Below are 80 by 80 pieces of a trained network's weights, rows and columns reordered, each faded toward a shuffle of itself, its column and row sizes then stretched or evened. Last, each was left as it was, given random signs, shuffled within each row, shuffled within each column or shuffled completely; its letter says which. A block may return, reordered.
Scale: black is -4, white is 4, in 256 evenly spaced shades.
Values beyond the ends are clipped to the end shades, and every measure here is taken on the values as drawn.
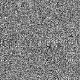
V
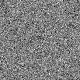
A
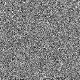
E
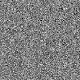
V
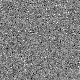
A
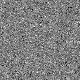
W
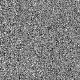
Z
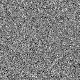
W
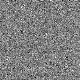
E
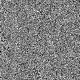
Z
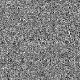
V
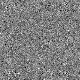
E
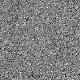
W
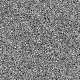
A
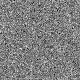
A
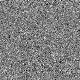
W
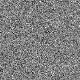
E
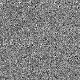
E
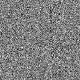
V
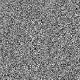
V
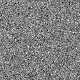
A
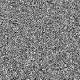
V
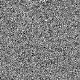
Z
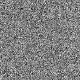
E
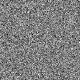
W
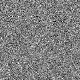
W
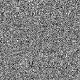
V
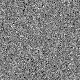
A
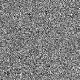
V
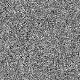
E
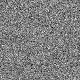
A
